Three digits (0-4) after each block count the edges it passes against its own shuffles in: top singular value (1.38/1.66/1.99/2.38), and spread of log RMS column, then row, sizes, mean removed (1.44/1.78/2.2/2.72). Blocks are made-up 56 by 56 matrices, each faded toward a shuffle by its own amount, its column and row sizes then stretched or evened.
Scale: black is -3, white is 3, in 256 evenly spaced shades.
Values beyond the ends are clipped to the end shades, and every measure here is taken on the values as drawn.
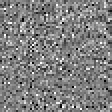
2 1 0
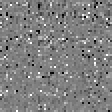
1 2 2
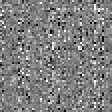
2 4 0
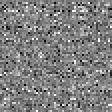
1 1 3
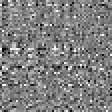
3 0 3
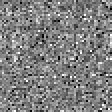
2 0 1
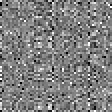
4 3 0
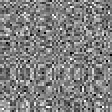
4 0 0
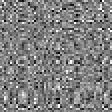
4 3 3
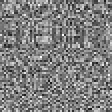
3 0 0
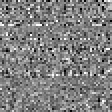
2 1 4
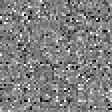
2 1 2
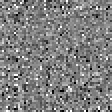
1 2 2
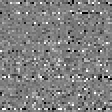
1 1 4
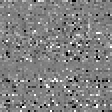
0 1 4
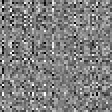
4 4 2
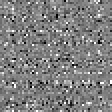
1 2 4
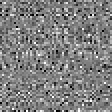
4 0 2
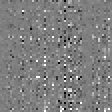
1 4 2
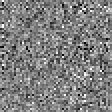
1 2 1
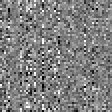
0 4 0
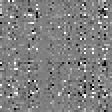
1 4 3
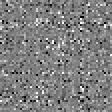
1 2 3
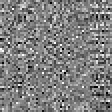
3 3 0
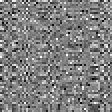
4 2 1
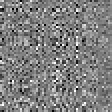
4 4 1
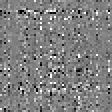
1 4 3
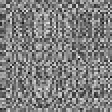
4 0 2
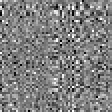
4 3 2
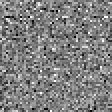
0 1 1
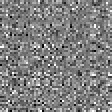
3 2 3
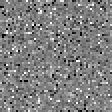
0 0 0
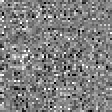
2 2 1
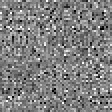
3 1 2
